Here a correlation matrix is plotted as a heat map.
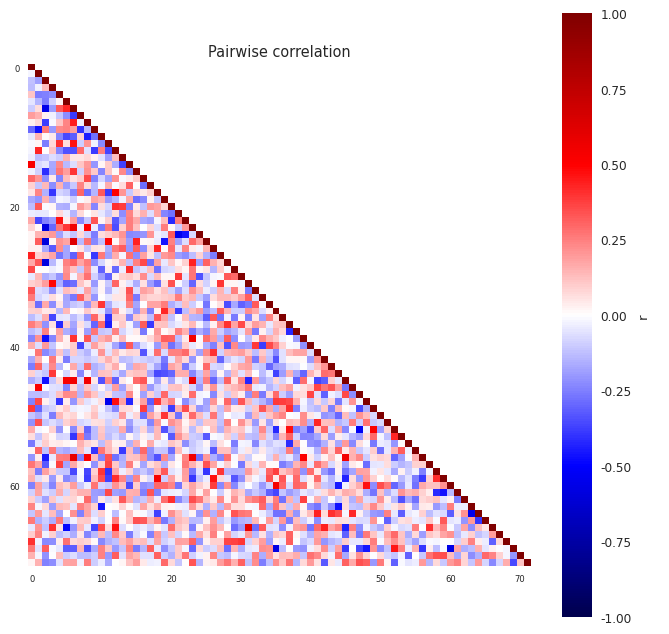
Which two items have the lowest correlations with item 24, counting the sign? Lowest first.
21, 22
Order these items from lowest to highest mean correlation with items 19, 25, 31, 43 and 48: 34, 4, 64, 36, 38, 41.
34, 4, 36, 38, 41, 64
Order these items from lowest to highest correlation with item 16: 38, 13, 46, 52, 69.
38, 69, 13, 52, 46
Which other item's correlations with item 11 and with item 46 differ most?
48
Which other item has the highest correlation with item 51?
41
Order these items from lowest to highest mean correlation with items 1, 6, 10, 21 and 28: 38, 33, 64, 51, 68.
38, 33, 68, 64, 51
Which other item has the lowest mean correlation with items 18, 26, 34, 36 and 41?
3
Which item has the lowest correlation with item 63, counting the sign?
64
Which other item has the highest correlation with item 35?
60
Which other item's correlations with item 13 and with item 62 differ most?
14
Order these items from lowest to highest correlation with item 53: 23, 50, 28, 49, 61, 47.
47, 23, 50, 28, 61, 49
